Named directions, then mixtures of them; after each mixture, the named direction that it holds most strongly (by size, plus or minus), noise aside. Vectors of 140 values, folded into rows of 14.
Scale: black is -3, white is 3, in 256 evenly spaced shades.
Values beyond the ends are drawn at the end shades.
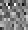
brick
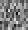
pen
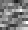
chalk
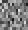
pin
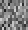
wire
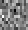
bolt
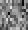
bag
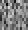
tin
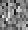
tin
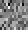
wire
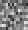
pin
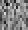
tin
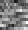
chalk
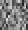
bag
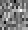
tin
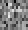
tin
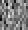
tin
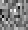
bolt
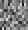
wire
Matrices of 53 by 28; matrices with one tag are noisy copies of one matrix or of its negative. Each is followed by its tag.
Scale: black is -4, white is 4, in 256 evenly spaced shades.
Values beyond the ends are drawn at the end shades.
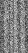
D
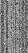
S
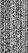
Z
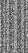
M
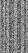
M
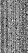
S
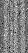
D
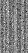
M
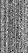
S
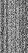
S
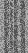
D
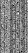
Z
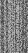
S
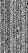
Z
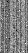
Z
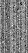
Z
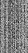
S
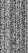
Z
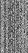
S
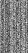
Z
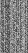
Z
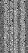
D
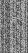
Z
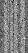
D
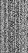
S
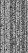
Z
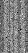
D
